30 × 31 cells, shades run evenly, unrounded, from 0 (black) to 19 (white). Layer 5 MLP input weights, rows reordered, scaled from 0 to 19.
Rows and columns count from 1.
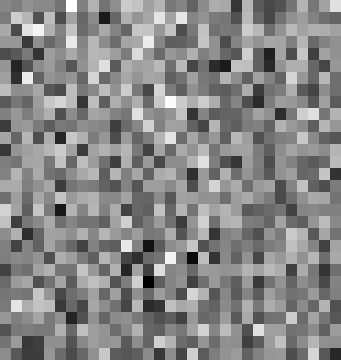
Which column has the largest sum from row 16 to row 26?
19
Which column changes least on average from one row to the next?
9
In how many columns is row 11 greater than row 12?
14
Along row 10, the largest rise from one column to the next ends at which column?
13
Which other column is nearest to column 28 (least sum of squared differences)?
5
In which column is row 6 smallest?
21
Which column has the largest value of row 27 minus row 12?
6
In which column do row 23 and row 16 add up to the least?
30
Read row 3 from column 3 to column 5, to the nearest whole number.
17 18 13
